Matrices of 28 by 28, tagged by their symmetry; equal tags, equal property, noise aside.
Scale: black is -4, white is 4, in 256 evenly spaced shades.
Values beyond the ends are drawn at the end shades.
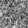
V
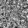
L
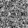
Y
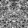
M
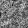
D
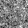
L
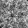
V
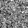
L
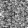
Y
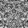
M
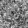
D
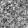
D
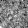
V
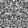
M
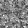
L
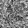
V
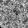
V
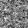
Y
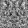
M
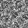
D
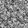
V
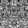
M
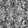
Y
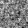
D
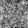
L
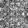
Y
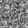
D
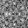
Y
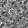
D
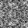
Y
